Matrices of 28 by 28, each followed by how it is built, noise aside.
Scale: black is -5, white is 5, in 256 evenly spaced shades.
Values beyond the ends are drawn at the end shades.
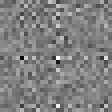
low rank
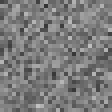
Hankel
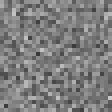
noise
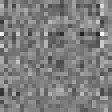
low rank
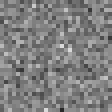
noise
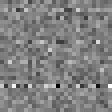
uneven rows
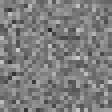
repeating rows
